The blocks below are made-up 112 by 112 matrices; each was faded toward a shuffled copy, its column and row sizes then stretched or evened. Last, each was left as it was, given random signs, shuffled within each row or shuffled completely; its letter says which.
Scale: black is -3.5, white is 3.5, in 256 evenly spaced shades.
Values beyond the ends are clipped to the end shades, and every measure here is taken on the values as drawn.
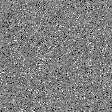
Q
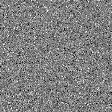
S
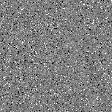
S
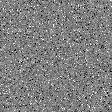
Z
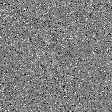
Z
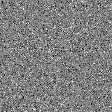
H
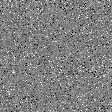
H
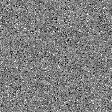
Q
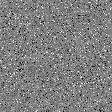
Z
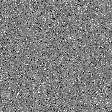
Z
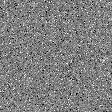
Z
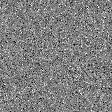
Z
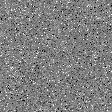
Z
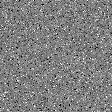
Z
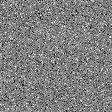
Z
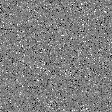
Q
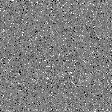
S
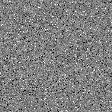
H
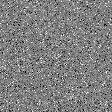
H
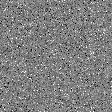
Z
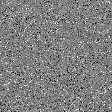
H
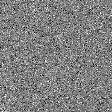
Q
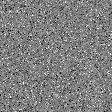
Z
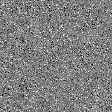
H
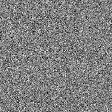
S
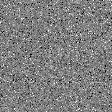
Q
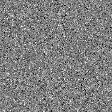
Q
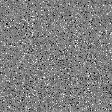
S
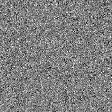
S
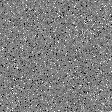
Z
